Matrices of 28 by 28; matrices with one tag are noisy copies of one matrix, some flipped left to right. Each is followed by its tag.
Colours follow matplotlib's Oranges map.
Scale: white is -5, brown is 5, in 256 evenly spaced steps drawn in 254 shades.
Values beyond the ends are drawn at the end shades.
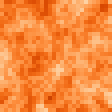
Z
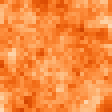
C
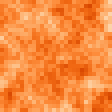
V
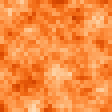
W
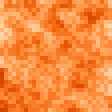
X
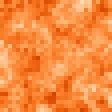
Z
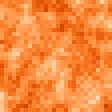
C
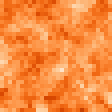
Z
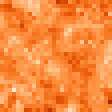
Z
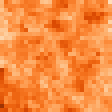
X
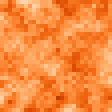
Z
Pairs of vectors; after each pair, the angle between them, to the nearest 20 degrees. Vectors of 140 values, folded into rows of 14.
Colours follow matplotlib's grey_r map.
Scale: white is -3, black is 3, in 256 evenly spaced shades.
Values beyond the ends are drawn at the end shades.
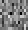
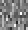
140 degrees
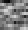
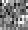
120 degrees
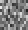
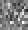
60 degrees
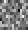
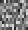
40 degrees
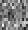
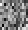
140 degrees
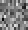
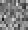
20 degrees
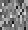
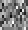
160 degrees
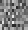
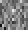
120 degrees
